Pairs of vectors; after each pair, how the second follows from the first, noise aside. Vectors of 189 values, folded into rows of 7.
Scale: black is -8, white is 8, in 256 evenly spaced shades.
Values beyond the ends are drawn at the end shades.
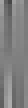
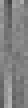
copied.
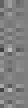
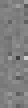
reversed, negated, partly zeroed.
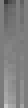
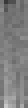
copied.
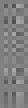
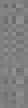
shrunk.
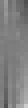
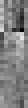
wrapped around, negated, scaled up.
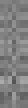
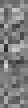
wrapped around, scaled up.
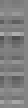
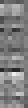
wrapped around, negated, scaled up.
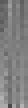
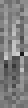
wrapped around, scaled up.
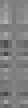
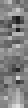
wrapped around, scaled up.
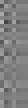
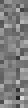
wrapped around, negated, scaled up.
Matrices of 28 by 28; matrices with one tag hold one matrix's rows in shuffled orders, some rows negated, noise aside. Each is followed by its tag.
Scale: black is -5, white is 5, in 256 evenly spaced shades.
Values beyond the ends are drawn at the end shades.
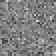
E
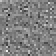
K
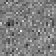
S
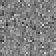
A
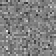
K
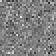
S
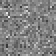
K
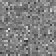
K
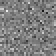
A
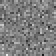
A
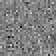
S
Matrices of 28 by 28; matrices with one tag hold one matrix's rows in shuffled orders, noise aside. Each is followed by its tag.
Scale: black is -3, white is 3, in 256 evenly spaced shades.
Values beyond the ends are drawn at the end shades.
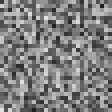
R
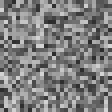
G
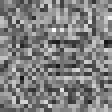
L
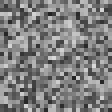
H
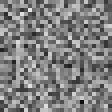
R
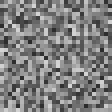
R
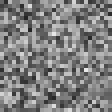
H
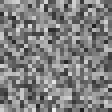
R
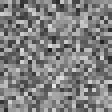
H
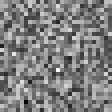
R
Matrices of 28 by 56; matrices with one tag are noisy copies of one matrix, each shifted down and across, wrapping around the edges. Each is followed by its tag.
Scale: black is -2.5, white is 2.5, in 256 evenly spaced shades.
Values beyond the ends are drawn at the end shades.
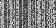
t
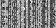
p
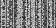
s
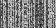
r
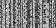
p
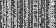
s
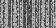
t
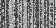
s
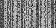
t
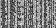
p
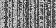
s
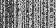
r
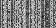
t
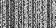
t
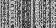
r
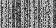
t
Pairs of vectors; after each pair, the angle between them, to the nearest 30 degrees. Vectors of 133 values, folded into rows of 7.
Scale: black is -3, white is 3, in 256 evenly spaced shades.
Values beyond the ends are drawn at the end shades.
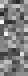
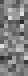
90 degrees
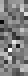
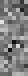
150 degrees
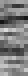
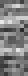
150 degrees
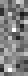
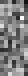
90 degrees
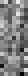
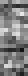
60 degrees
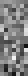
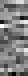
60 degrees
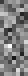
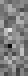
150 degrees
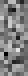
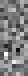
150 degrees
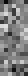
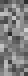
30 degrees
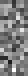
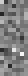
90 degrees
